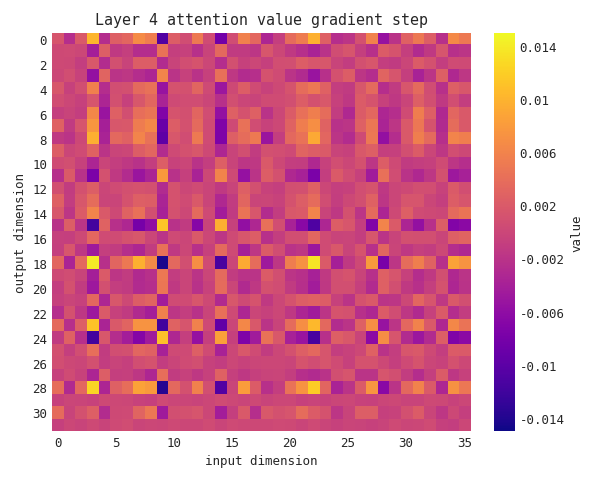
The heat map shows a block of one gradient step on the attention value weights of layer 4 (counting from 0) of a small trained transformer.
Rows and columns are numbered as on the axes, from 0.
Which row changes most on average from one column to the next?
18
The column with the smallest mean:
9
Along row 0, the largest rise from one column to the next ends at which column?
10
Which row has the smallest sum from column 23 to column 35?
15
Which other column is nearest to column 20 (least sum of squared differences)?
6
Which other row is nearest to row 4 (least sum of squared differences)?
25
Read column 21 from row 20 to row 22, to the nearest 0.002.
-0.002 0.002 -0.004
